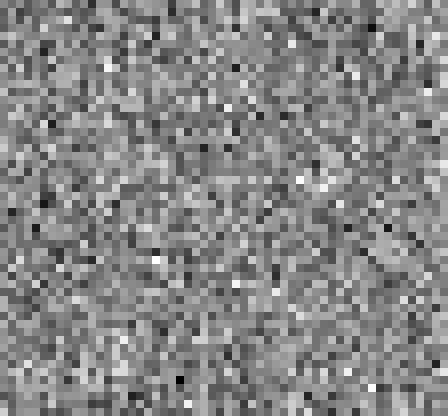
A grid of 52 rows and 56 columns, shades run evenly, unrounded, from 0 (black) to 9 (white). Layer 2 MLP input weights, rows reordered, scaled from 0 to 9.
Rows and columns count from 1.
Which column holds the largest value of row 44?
15
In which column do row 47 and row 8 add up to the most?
56
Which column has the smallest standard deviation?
33
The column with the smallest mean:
6
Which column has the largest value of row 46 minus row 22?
4
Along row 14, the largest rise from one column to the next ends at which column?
29
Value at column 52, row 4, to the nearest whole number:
7
